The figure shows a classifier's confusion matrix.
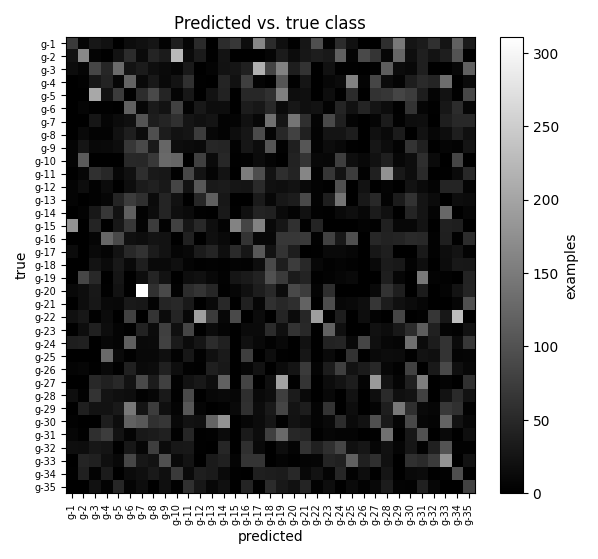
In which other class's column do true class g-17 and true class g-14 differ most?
g-33
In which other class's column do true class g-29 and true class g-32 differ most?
g-6
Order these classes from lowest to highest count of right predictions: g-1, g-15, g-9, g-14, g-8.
g-14, g-1, g-8, g-9, g-15
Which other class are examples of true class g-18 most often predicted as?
g-20
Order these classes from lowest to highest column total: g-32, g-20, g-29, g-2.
g-32, g-2, g-29, g-20
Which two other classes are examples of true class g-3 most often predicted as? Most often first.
g-17, g-19
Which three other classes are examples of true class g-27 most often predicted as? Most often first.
g-19, g-31, g-14
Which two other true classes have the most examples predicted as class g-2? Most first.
g-10, g-19
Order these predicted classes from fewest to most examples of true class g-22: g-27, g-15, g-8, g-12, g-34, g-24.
g-27, g-24, g-8, g-15, g-12, g-34
